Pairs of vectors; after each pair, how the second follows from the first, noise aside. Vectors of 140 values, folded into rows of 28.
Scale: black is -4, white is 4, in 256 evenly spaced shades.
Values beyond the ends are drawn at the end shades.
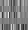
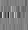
negated, partly zeroed.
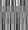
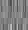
reversed, shrunk.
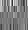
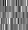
shuffled.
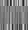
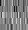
shuffled.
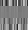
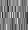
shuffled.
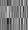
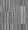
wrapped around, negated, shrunk.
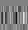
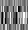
scaled up.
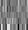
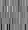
negated, partly zeroed.
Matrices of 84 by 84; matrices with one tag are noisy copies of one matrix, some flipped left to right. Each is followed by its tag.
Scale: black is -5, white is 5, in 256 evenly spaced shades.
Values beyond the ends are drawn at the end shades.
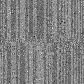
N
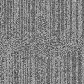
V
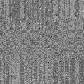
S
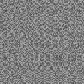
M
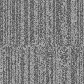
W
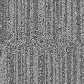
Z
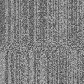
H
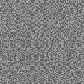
M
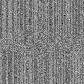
V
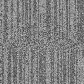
Z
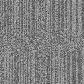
V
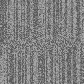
Z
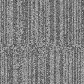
W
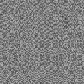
M
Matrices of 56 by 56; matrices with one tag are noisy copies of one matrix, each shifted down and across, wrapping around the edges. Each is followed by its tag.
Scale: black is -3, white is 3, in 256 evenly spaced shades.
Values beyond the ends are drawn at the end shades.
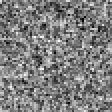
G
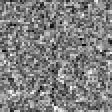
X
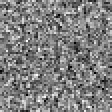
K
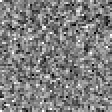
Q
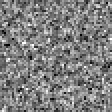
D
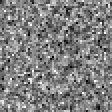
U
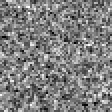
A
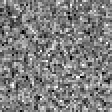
K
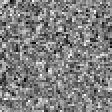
Q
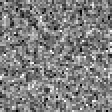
K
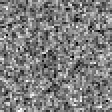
U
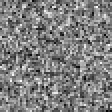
A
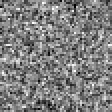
G
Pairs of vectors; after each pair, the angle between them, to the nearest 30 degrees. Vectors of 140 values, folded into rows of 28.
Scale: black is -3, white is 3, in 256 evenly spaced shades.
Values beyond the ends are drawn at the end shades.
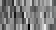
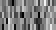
60 degrees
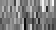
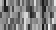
120 degrees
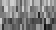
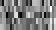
90 degrees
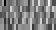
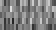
30 degrees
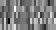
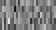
150 degrees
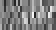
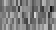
150 degrees
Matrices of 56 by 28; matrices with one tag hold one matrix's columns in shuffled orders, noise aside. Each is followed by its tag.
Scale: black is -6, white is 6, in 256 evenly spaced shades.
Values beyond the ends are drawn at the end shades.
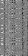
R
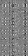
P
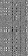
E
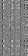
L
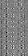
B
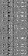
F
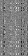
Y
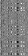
Y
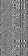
L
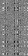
Y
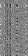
P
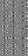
F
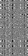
L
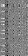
P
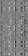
Y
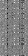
R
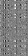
L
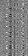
B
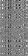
L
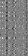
F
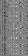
F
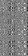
Y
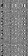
P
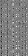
B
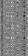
F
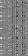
F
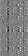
E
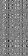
L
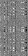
E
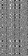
L
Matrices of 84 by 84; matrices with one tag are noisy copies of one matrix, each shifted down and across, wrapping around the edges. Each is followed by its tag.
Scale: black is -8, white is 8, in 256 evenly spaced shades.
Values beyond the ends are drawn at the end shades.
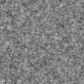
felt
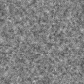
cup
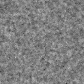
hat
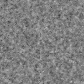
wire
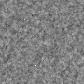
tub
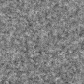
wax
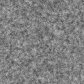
hat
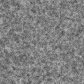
hat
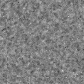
wire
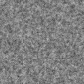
wire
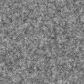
wax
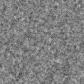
tub
